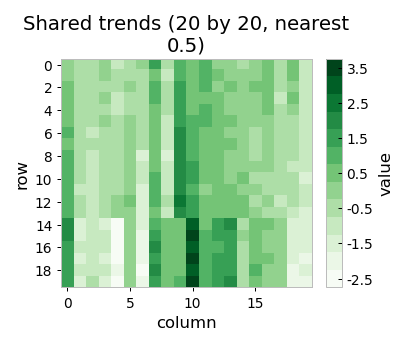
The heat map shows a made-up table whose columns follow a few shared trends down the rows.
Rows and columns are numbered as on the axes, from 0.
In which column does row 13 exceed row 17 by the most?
4
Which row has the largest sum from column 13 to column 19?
2
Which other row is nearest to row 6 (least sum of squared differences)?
7
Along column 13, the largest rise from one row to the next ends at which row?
14
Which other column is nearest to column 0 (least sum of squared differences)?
12
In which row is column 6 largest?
0
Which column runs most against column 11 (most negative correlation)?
9
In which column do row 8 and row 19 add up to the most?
10
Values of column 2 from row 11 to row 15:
-1 -1 -1 -1 -1
